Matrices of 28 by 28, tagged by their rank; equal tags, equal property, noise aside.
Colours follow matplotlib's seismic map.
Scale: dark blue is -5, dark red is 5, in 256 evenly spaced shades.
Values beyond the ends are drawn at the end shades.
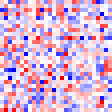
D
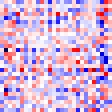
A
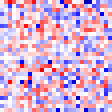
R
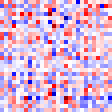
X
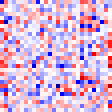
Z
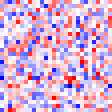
D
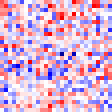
R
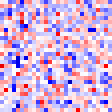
R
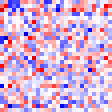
Z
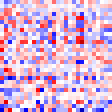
A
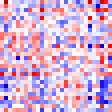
X
